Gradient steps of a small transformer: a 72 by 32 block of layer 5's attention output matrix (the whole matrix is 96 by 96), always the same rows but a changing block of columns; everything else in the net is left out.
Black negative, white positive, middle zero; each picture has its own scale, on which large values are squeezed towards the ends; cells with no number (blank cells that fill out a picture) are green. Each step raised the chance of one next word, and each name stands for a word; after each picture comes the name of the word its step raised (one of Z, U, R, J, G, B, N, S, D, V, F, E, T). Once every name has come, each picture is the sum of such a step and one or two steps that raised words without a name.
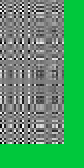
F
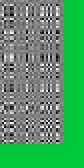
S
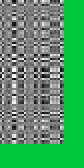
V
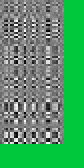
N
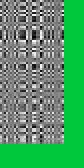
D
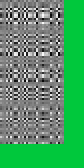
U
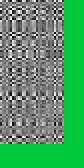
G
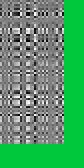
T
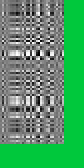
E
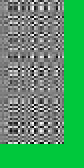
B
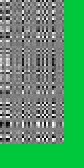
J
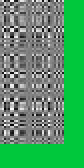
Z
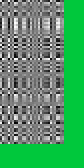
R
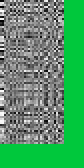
D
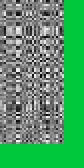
V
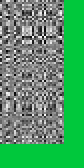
G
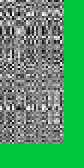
S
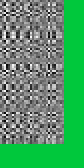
D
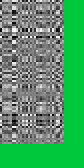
Z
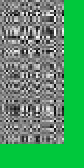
D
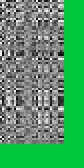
E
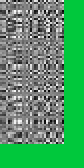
N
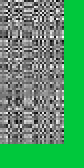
D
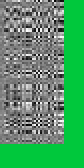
Z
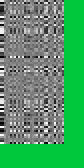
B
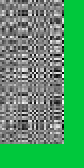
V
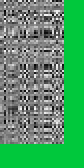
D
